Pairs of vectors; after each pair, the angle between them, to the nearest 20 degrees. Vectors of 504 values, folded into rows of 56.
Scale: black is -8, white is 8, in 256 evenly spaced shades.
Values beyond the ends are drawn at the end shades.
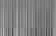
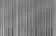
20 degrees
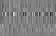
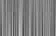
100 degrees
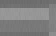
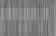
60 degrees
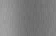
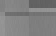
60 degrees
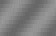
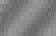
160 degrees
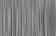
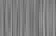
140 degrees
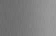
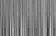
80 degrees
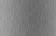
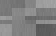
80 degrees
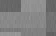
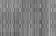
120 degrees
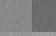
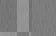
80 degrees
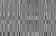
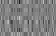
100 degrees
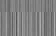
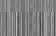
160 degrees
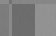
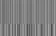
80 degrees
